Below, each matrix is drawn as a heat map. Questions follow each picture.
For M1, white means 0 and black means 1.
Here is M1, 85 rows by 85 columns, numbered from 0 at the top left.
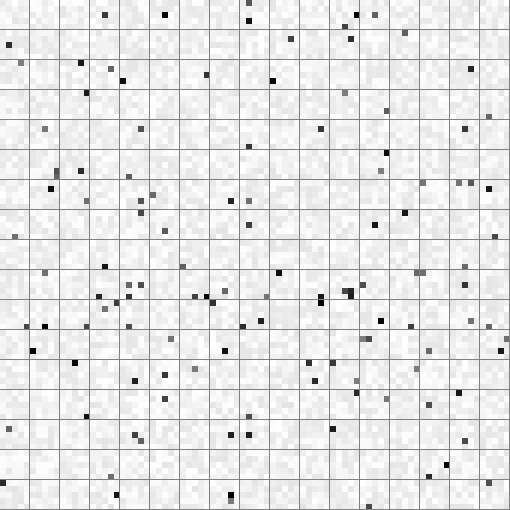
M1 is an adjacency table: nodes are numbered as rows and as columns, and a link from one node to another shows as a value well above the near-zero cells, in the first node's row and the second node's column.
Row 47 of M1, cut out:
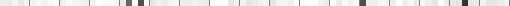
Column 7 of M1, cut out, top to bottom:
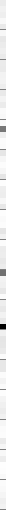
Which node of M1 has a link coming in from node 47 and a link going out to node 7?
node 21
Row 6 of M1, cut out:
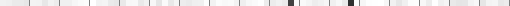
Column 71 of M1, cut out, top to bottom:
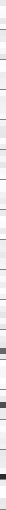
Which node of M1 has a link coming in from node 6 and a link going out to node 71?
node 58
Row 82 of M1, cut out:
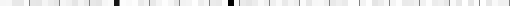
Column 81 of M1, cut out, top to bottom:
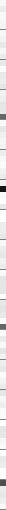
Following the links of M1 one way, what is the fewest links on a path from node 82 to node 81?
2
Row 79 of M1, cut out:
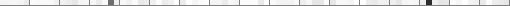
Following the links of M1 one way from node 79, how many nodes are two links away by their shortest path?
3
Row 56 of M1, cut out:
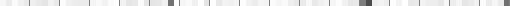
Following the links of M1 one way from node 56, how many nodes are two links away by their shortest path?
8
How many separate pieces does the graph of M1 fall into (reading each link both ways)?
5
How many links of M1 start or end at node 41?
7
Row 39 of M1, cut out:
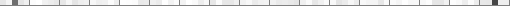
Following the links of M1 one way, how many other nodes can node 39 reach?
9
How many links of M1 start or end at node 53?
6
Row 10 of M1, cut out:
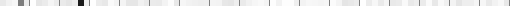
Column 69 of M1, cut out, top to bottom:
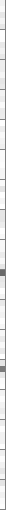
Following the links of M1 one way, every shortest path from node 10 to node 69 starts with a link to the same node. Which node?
node 13
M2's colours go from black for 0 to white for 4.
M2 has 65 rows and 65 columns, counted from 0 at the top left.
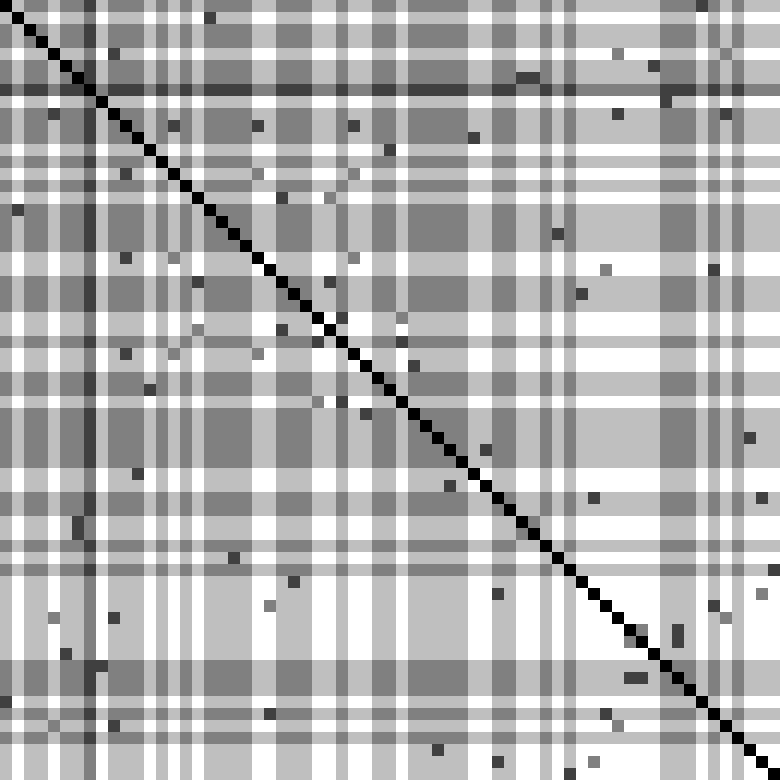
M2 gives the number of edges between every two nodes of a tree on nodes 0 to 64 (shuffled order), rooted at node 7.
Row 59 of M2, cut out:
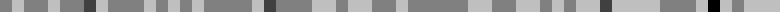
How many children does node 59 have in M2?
2
